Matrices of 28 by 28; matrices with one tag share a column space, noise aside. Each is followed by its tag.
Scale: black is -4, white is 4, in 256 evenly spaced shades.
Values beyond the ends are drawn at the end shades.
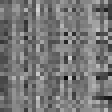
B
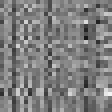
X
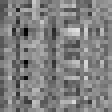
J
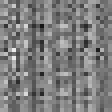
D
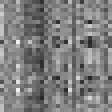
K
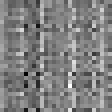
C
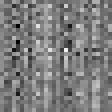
D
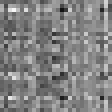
B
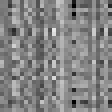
J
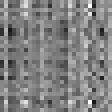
J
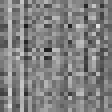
D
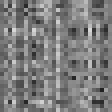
J
